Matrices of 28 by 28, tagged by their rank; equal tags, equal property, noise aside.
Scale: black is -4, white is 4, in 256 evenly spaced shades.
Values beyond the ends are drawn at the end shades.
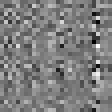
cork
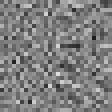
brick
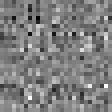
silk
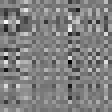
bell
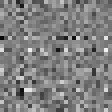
silk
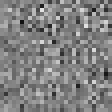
brick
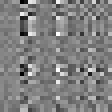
bell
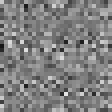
brick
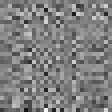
cork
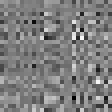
cork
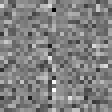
brick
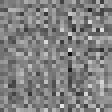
silk
